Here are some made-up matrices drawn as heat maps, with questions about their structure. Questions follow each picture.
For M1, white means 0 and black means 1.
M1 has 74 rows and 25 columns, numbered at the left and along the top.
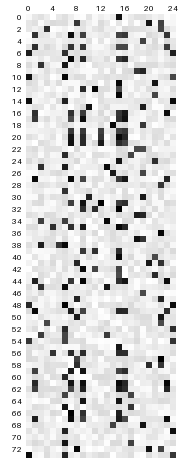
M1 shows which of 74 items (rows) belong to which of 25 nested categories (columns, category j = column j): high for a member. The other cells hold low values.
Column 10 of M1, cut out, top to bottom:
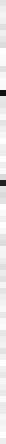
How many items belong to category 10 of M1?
2
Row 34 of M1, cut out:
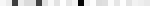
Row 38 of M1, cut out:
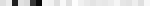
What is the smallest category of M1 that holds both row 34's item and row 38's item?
2
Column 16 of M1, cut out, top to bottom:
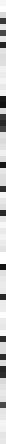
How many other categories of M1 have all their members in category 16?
4
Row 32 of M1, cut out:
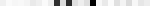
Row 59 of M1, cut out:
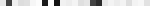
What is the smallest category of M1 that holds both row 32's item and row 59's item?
9
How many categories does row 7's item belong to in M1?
4
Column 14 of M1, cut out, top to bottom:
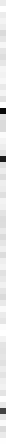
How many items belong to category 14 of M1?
3
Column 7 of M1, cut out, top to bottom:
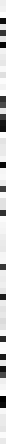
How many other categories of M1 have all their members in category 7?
5
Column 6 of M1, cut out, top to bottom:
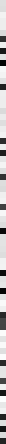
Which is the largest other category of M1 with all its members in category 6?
24
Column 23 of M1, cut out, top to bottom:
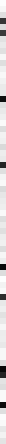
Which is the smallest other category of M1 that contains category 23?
1
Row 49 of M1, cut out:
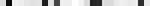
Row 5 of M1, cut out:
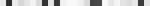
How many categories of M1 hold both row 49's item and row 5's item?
6
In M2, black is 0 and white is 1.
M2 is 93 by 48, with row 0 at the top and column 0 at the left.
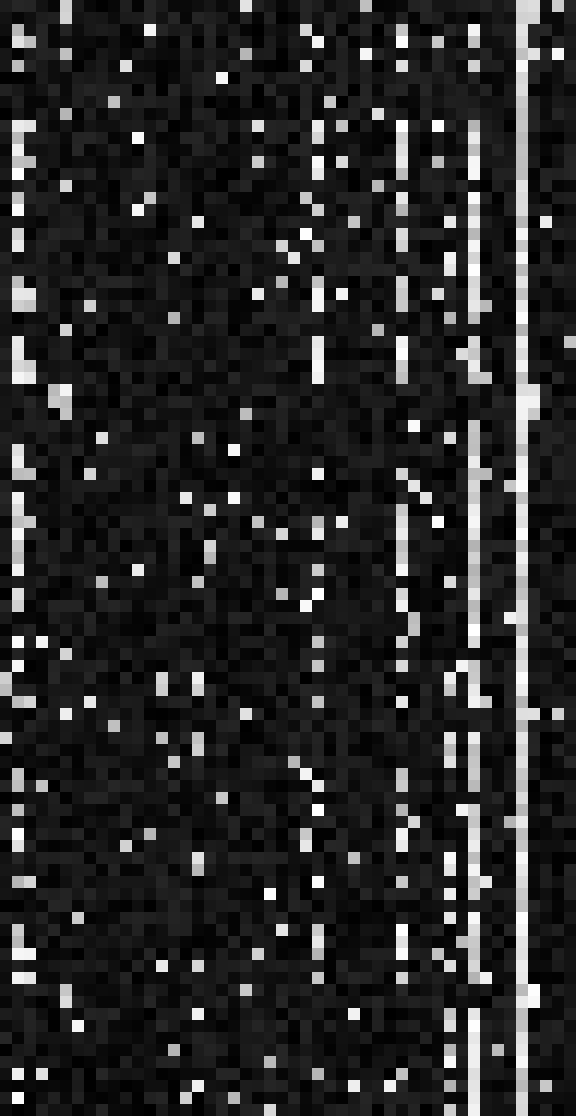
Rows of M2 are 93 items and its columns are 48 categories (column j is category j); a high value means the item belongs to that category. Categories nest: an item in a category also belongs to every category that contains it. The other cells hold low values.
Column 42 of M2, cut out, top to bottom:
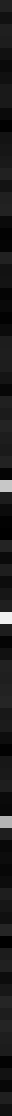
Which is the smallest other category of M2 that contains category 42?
34
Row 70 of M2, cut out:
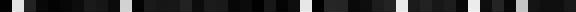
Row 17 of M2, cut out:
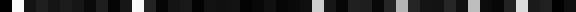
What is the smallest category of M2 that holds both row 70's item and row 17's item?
33
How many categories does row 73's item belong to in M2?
7
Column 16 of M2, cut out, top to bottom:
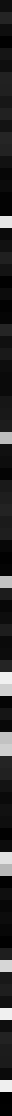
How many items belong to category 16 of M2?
12
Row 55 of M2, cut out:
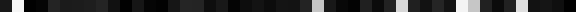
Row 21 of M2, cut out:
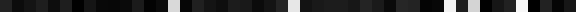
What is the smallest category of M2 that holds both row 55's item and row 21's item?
39
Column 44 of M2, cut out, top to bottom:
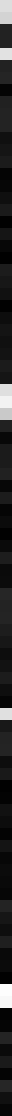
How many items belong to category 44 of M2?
9
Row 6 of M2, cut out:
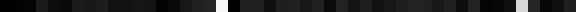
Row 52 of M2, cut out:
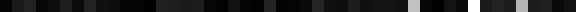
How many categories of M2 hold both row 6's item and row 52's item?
1
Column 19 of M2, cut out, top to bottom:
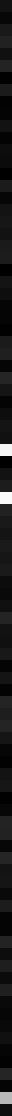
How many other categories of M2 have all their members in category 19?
2
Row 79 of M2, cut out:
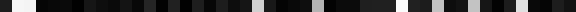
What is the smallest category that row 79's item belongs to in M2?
21
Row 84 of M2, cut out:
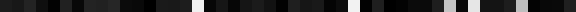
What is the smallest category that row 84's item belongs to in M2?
29
